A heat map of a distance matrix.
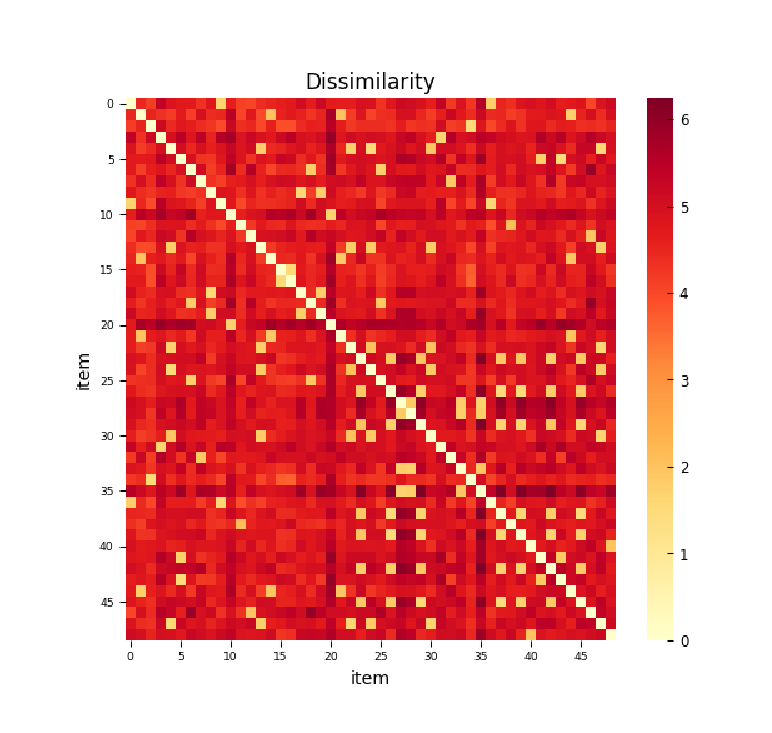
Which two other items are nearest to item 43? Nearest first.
5, 41
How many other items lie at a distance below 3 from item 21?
3
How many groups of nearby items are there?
16
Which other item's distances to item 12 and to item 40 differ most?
46
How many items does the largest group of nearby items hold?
7
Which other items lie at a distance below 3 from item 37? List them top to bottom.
23, 26, 29, 39, 42, 45
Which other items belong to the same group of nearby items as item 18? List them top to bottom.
6, 25
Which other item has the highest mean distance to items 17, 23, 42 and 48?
35
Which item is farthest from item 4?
20
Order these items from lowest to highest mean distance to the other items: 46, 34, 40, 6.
34, 6, 40, 46
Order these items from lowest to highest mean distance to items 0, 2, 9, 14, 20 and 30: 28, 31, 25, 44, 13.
13, 44, 25, 28, 31
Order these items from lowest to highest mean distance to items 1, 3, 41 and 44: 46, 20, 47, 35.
47, 46, 35, 20
